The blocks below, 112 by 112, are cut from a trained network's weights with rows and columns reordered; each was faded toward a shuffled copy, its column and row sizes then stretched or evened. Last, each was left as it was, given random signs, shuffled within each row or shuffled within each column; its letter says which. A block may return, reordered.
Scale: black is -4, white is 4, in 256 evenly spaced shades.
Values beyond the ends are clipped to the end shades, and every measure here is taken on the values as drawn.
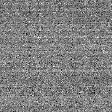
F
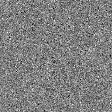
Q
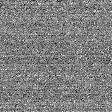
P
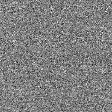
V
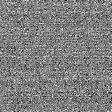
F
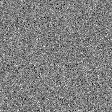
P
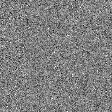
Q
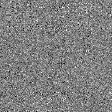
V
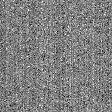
Q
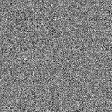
F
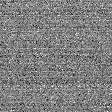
P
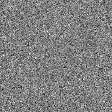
V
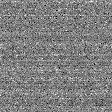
P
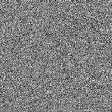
F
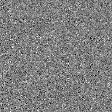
V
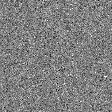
Q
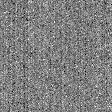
Q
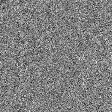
Q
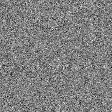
P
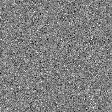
Q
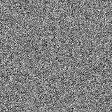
Q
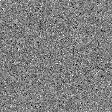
Q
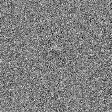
Q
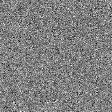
V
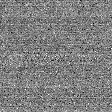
P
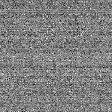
F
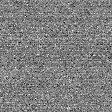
P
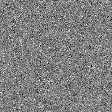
Q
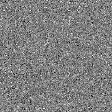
V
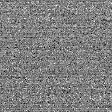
F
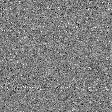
P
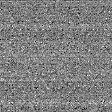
F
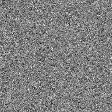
Q
